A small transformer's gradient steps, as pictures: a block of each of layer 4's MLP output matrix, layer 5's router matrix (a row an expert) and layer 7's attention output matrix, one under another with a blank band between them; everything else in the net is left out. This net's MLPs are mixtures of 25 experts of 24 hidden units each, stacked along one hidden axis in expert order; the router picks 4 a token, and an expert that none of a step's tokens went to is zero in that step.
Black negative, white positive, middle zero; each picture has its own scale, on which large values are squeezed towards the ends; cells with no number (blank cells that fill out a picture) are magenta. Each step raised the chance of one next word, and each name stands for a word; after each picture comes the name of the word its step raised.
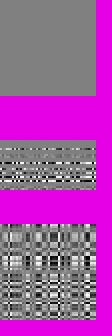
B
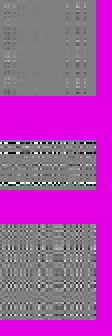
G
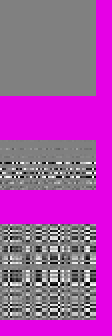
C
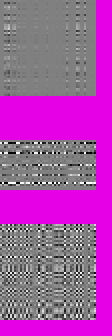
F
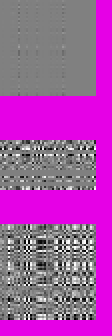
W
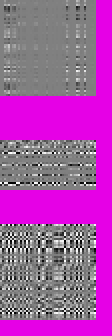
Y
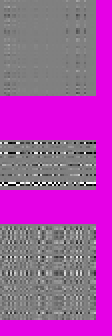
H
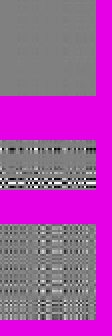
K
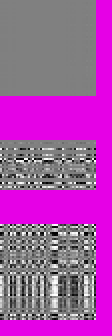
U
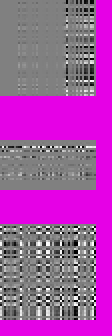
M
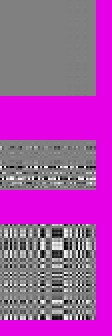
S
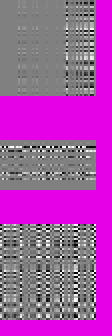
F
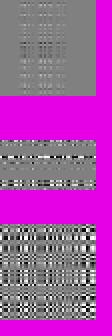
C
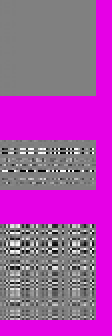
M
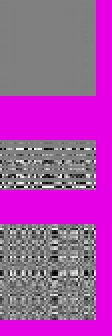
H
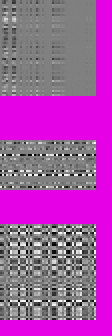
M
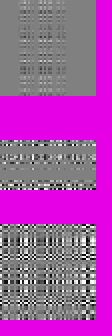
K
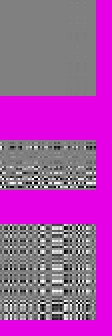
K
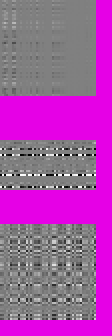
W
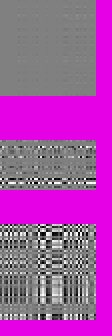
U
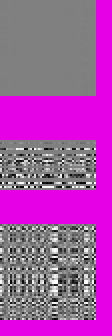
K
